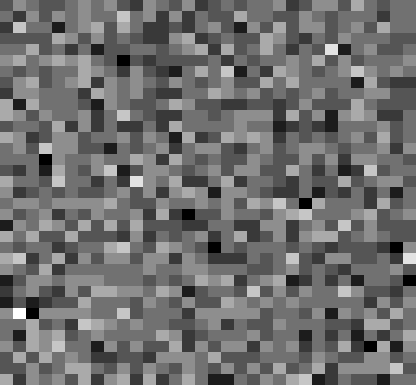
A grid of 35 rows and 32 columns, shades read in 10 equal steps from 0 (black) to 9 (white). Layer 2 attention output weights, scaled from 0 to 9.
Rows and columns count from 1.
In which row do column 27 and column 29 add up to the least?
18
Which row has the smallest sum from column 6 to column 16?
6
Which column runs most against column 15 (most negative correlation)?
11
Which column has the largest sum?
7
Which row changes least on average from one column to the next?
25
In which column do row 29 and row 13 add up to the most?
2
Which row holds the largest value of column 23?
24
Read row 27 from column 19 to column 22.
3 7 3 5
